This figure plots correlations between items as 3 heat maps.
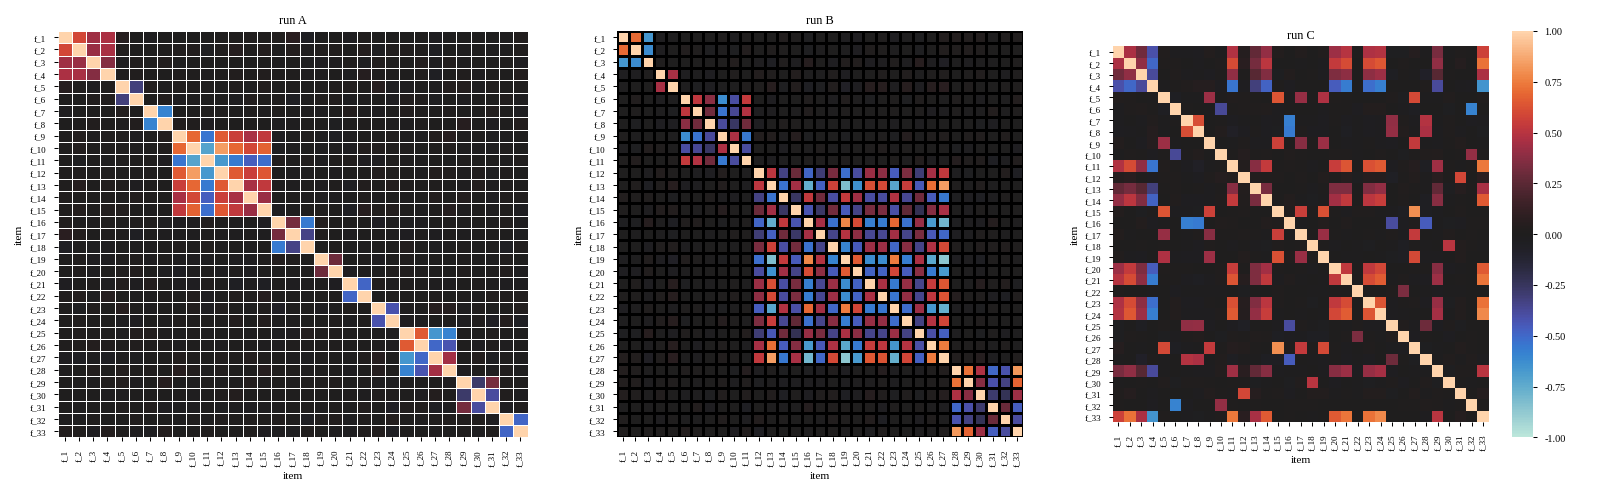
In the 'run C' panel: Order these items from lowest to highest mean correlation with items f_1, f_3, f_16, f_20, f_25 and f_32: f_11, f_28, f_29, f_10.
f_28, f_10, f_29, f_11
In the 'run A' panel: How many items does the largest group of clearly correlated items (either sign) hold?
7
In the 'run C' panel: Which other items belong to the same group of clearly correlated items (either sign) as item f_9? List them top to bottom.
f_5, f_15, f_17, f_19, f_27
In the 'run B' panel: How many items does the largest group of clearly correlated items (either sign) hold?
16
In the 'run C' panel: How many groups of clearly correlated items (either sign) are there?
7
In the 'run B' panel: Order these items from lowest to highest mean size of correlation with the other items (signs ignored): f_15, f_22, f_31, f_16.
f_31, f_15, f_22, f_16
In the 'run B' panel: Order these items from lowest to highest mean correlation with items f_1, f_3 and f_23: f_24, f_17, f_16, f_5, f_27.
f_27, f_24, f_5, f_17, f_16
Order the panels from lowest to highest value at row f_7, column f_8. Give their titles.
run A, run B, run C
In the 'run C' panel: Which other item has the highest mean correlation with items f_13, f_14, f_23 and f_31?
f_33
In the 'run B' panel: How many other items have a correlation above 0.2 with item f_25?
6
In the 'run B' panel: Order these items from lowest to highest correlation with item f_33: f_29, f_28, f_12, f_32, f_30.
f_32, f_12, f_30, f_29, f_28
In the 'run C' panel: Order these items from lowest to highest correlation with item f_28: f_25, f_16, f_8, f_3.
f_16, f_3, f_25, f_8
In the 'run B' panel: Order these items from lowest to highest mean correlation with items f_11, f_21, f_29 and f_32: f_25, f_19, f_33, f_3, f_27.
f_19, f_25, f_3, f_33, f_27
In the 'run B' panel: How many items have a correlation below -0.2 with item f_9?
4
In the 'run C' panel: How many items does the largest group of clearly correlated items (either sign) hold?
13
